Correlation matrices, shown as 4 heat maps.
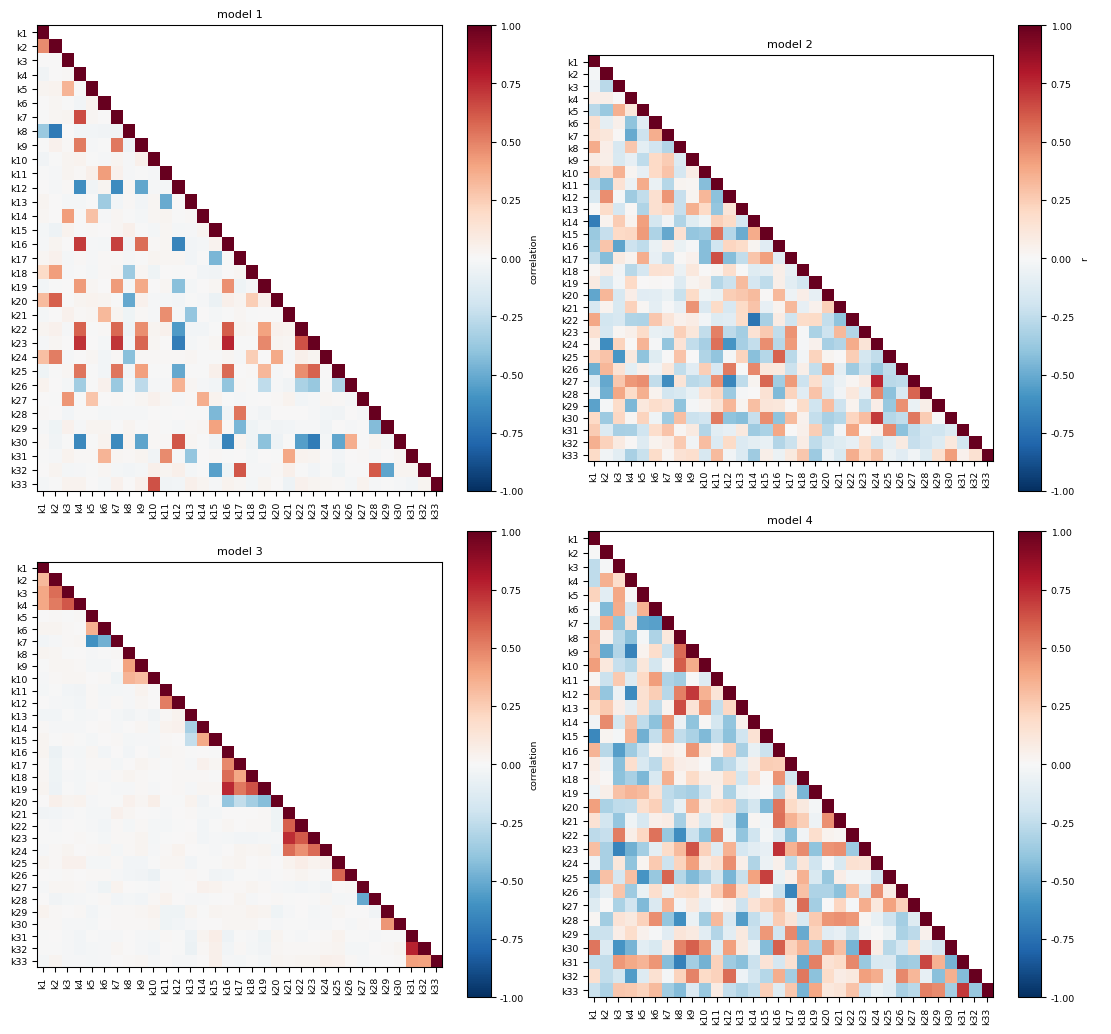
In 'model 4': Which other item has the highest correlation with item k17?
k29
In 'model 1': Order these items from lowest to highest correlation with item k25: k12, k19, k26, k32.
k12, k26, k32, k19
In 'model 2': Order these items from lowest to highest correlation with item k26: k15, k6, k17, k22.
k22, k17, k6, k15
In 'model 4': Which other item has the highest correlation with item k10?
k8
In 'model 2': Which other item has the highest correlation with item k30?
k24
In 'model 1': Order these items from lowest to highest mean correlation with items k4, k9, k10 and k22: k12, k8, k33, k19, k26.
k12, k26, k8, k33, k19
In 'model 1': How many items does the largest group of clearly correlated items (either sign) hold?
11
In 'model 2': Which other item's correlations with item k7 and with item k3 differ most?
k27
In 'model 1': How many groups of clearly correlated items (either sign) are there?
6
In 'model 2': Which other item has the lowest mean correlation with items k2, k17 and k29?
k1
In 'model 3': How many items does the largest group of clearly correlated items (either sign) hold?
5
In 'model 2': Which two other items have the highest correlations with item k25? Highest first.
k16, k31
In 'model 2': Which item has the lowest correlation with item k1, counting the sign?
k14
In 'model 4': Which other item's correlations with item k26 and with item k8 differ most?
k22
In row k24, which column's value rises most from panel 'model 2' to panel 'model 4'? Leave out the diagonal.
k12
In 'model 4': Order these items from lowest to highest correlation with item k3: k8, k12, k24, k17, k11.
k17, k8, k12, k24, k11
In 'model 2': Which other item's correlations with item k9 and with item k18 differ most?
k21
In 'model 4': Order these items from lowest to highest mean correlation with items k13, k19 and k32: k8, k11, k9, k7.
k7, k11, k9, k8
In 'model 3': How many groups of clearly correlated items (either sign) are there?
11
